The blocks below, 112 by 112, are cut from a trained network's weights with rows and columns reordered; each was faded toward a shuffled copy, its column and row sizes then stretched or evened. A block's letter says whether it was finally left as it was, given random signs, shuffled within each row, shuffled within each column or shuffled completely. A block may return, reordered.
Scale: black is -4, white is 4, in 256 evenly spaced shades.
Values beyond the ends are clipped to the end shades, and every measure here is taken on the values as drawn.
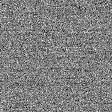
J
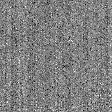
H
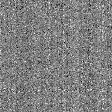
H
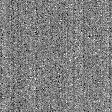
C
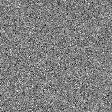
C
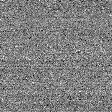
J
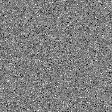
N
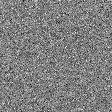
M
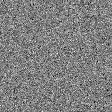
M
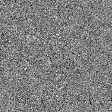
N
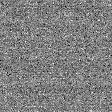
J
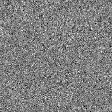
H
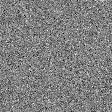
M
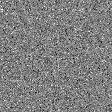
J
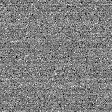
J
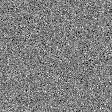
M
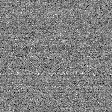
J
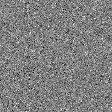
C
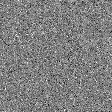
M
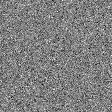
M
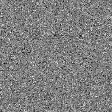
N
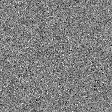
J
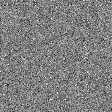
J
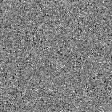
M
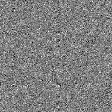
H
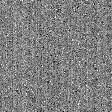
C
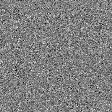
N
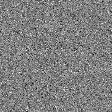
N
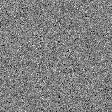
C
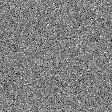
J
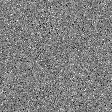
M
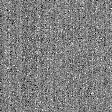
H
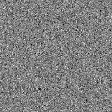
H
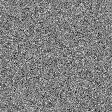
M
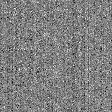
H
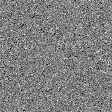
M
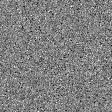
M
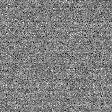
H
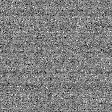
J
